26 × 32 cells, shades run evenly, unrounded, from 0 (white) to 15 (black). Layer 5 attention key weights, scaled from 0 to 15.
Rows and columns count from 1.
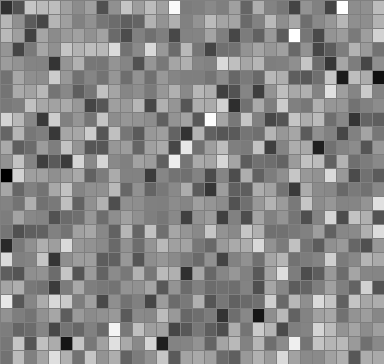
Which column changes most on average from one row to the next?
5
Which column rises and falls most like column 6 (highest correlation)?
14
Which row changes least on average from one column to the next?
2
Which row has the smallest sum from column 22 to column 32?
22
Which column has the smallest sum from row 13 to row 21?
28
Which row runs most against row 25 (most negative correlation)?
15
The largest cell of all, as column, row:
1, 13
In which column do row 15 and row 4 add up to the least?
6
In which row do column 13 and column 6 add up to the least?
4
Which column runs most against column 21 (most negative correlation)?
30
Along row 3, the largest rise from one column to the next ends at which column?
26
